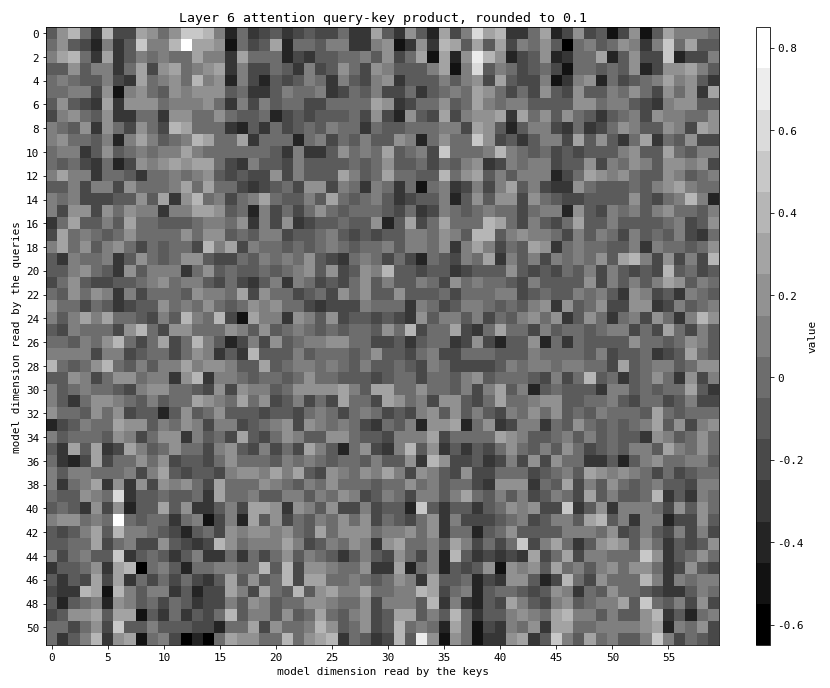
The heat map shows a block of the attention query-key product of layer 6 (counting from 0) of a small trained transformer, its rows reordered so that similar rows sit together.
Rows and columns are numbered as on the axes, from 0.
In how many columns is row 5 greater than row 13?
28
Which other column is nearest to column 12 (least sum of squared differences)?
8
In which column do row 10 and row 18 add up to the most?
35
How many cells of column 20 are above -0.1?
29
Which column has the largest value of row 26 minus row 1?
6
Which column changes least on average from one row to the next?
27
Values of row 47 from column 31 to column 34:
0.1 0.1 0.4 0.3
